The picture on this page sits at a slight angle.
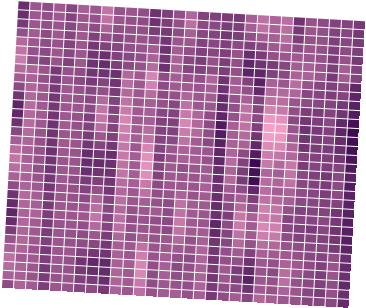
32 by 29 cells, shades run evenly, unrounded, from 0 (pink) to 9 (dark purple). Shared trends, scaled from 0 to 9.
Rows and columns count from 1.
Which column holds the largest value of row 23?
29
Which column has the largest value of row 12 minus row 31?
1
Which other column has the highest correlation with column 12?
24
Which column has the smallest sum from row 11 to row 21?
22
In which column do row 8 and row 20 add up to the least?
12
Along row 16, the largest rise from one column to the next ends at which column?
13
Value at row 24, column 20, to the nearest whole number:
2
